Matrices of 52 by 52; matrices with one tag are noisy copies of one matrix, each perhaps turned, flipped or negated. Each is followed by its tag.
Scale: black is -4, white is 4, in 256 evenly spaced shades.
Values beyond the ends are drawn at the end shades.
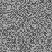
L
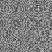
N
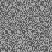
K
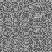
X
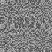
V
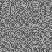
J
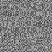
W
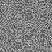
N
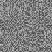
L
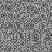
X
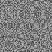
X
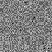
L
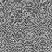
N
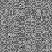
W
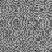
N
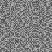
J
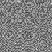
N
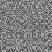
J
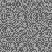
J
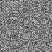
X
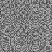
J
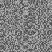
V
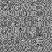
W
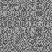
W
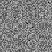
X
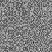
L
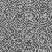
N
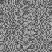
V
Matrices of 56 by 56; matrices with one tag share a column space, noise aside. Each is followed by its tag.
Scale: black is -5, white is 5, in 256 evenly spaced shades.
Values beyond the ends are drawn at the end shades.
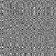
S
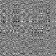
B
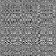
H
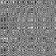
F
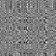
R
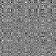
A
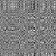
R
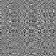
B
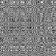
F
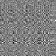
H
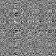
B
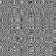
F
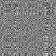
S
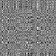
R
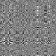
H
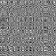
F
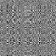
H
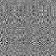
H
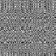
R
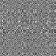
B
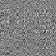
B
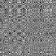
A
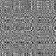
R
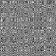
F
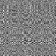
H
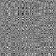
S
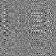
B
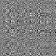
B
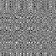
R
